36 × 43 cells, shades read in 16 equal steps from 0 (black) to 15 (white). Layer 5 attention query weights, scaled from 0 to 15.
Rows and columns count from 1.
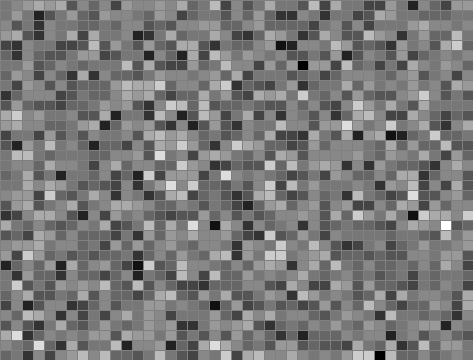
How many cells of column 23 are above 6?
17
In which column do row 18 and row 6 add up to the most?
21
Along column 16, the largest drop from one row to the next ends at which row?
35
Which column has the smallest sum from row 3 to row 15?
28
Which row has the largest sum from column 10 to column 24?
9
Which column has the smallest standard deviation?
40
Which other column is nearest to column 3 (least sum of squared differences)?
29
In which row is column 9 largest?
5
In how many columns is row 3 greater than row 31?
21
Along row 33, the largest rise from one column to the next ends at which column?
42
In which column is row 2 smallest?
4
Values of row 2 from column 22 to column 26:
8 6 9 6 3
